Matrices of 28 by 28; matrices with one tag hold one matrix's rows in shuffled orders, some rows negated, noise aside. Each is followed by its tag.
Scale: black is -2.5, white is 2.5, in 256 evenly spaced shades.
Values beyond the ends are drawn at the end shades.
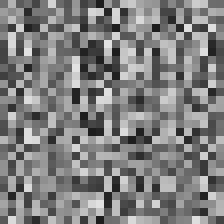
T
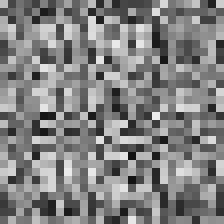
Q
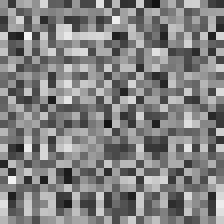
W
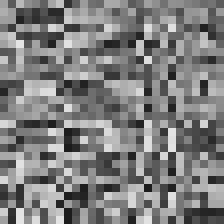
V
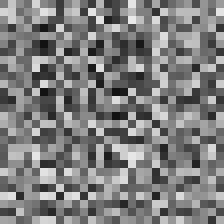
Q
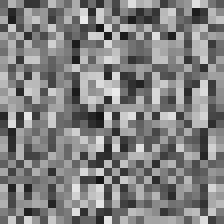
T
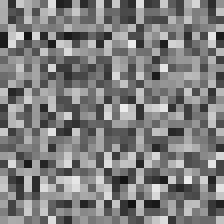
W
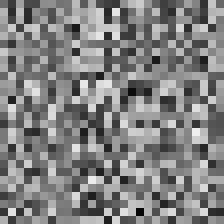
T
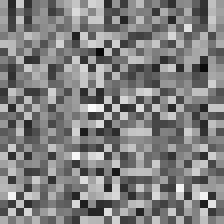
T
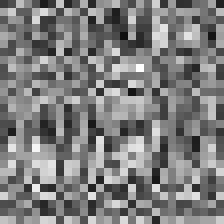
Q
